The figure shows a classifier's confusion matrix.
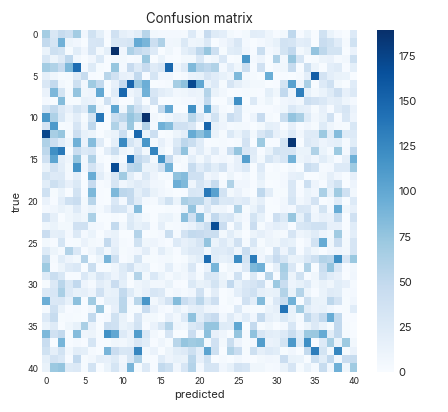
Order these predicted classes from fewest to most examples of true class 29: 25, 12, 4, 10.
4, 10, 25, 12
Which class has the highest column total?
21
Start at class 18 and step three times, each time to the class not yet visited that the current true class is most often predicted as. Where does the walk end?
19
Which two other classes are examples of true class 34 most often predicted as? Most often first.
37, 19
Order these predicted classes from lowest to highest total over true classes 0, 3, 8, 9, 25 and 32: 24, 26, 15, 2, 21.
24, 15, 26, 2, 21
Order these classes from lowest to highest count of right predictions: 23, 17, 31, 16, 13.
23, 31, 17, 16, 13
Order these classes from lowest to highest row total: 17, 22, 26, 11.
26, 17, 22, 11
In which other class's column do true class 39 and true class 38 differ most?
35
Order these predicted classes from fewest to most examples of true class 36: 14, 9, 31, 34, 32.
14, 31, 32, 34, 9
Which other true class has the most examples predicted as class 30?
3
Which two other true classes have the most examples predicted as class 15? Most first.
11, 1
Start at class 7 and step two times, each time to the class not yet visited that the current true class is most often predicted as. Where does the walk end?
13
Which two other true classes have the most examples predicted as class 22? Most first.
23, 19
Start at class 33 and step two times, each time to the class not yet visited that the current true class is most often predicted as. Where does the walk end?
2
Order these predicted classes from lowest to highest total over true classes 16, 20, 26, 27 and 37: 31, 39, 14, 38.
14, 31, 39, 38
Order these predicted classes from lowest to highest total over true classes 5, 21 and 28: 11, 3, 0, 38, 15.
15, 3, 11, 0, 38
